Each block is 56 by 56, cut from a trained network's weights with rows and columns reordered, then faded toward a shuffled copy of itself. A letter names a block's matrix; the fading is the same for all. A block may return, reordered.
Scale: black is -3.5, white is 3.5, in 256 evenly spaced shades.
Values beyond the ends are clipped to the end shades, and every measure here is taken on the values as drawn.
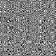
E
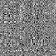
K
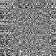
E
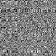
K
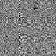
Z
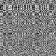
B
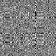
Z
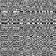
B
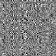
E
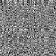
Z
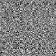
K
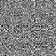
K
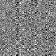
K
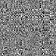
Z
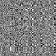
E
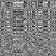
B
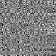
Z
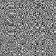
Z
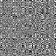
E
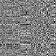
Z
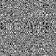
K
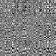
E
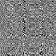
Z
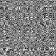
E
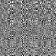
E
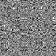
K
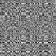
B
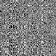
K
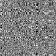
K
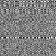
B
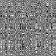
E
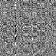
Z
